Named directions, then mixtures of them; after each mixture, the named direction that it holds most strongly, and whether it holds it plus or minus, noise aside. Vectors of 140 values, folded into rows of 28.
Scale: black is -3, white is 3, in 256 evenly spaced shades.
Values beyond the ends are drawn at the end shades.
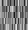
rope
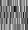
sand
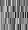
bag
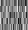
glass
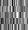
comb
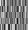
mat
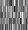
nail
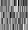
glass, plus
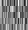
rope, plus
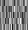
nail, minus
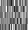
nail, plus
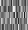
comb, minus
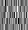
bag, minus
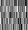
glass, plus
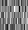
sand, minus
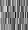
bag, plus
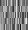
bag, plus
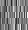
bag, minus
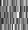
comb, plus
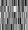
sand, minus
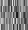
comb, minus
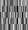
glass, minus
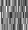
glass, plus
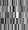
comb, plus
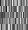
mat, minus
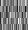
glass, minus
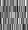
glass, minus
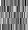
sand, minus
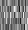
sand, minus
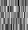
sand, minus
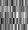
comb, plus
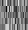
rope, plus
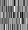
nail, minus
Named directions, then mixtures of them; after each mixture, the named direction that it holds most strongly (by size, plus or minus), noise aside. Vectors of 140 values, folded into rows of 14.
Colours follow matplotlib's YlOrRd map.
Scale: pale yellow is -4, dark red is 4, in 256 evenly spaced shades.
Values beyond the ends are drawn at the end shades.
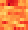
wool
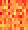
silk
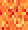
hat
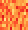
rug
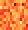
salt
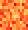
salt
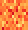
hat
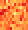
salt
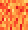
rug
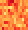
wool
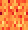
hat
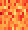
silk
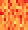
silk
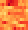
wool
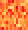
hat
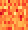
silk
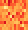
silk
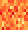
hat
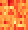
wool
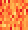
silk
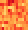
wool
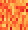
rug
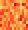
salt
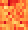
wool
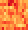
wool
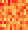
rug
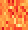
hat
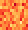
salt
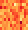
salt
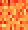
silk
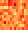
salt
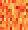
rug
